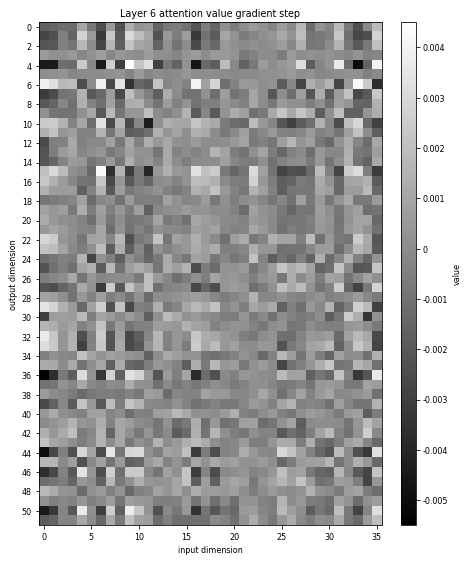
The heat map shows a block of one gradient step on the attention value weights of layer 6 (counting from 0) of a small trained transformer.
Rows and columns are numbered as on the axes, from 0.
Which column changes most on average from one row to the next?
0
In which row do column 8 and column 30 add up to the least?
7
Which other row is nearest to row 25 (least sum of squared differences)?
47
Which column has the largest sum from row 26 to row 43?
6
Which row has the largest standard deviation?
4
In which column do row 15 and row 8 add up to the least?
11
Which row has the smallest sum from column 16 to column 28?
50
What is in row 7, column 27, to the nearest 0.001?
0.001
